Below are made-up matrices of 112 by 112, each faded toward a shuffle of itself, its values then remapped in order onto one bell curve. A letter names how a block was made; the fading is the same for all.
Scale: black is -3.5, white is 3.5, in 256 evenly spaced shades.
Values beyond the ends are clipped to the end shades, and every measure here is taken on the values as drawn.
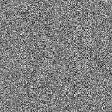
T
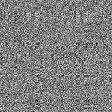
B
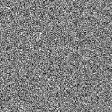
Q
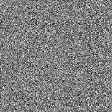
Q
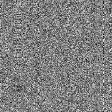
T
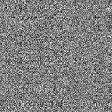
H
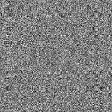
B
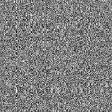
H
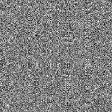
Q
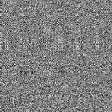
B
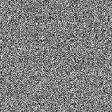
Q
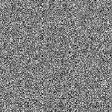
Q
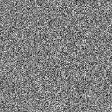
T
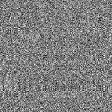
B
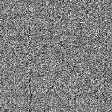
T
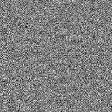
B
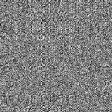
B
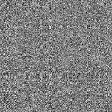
H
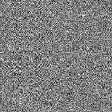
B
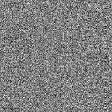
Q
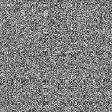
T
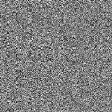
H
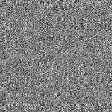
B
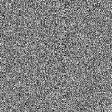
Q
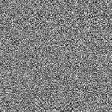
B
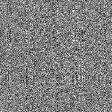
T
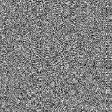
Q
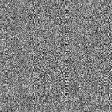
H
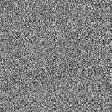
B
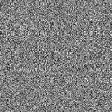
B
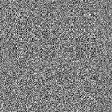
B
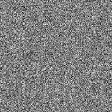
Q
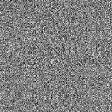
H
